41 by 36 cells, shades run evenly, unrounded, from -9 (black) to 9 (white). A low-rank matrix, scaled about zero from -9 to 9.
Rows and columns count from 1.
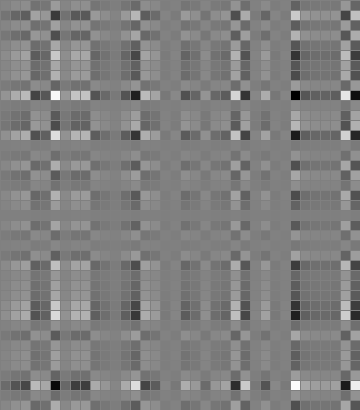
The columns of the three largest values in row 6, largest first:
6, 35, 24
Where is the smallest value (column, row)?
30, 10
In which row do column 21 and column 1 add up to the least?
39
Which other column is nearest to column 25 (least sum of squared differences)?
4
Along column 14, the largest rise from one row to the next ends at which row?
11
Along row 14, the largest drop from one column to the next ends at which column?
36
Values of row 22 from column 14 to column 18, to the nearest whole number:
0 0 0 0 0
